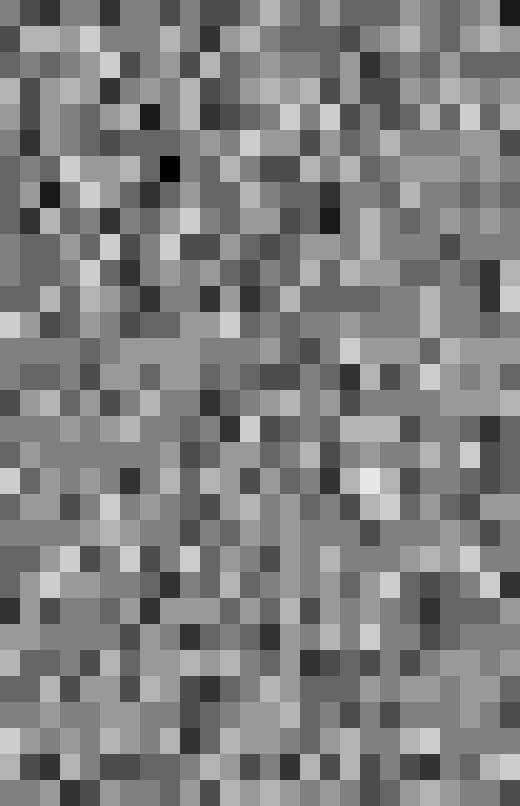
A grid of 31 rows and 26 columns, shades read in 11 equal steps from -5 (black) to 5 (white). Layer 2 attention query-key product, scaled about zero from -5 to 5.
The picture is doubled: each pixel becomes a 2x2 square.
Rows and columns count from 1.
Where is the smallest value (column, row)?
9, 7
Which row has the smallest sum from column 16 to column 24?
26
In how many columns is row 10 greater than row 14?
8
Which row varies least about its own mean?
21
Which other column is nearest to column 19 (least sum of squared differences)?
20
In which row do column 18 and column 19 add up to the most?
19
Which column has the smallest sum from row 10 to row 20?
25
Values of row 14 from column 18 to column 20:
3 1 1
